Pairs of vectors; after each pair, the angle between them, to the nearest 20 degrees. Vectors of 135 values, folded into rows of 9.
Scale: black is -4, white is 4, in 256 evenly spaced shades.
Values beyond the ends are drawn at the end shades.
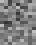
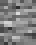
120 degrees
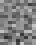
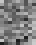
60 degrees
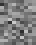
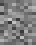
20 degrees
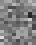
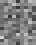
60 degrees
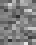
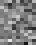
160 degrees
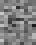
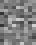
160 degrees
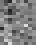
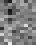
20 degrees
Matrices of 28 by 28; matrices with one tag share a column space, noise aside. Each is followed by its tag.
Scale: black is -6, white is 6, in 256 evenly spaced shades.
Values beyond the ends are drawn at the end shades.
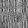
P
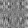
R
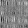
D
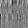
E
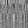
E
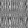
R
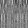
E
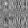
R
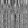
E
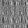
D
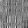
P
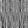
P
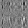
R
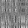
P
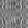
R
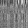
E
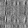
D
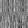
P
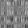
D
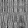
P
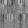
E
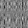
R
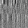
E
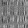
D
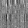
E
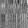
E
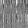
E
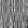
P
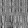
P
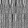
E
